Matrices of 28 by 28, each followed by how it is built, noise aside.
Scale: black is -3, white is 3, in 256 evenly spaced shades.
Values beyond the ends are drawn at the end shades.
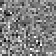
lower triangular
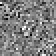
block diagonal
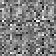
low rank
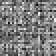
blocks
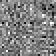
low rank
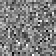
noise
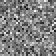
noise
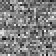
blocks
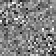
block diagonal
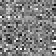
low rank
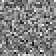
repeating columns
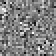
block diagonal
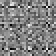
low rank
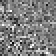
lower triangular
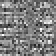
blocks
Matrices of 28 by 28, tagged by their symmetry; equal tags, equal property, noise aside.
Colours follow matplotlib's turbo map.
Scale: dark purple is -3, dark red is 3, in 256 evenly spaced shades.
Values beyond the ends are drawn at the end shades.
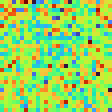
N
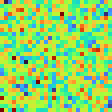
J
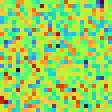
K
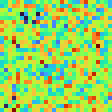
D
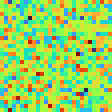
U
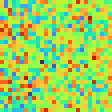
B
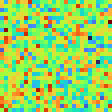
K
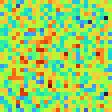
B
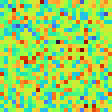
D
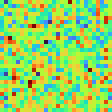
D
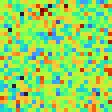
D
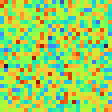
U
